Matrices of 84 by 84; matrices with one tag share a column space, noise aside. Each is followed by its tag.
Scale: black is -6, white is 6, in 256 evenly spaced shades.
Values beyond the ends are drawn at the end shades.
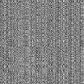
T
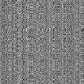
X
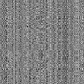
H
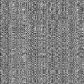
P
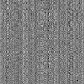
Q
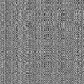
Q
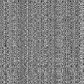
T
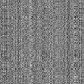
H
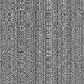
Q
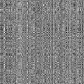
P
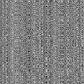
T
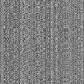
X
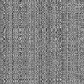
X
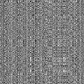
T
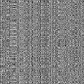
T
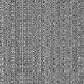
T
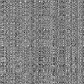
T
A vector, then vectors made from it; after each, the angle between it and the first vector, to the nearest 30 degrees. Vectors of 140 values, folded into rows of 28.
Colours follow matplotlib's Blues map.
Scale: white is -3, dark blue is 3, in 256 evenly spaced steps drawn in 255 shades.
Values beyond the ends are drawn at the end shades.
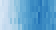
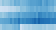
60 degrees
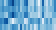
120 degrees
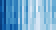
150 degrees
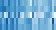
120 degrees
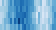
90 degrees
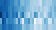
150 degrees
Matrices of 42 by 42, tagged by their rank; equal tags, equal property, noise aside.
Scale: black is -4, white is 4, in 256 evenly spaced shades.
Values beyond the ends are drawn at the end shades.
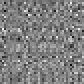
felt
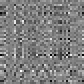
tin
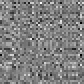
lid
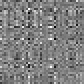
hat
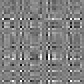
hat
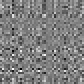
tin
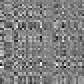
tin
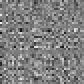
lid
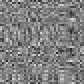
lid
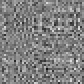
felt
